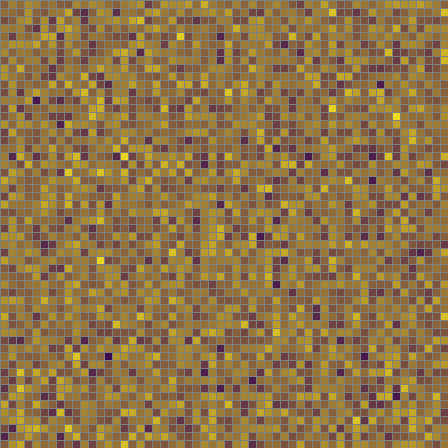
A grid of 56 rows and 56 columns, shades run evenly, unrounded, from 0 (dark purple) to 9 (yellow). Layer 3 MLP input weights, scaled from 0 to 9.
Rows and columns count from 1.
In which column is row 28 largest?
13
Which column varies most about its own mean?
50
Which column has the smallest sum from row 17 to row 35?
35
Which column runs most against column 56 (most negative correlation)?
11
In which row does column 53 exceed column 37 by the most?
14
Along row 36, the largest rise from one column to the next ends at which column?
36
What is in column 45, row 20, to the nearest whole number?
4
